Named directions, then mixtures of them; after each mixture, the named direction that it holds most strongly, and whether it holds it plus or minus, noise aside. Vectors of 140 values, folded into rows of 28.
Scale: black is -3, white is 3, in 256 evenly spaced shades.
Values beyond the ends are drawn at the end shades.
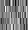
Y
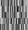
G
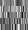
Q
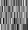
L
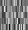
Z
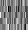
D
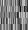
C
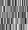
L, minus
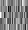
D, plus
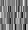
D, plus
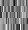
Q, minus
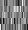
L, plus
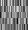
G, minus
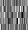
Z, minus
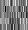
Y, minus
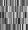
Z, plus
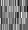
C, plus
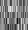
D, minus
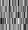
G, minus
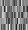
Z, minus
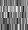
Q, plus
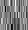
Y, minus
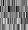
D, plus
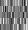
L, minus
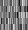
C, plus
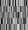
L, minus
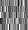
D, plus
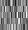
Y, plus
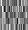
Z, minus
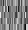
D, plus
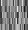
G, minus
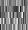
Q, minus
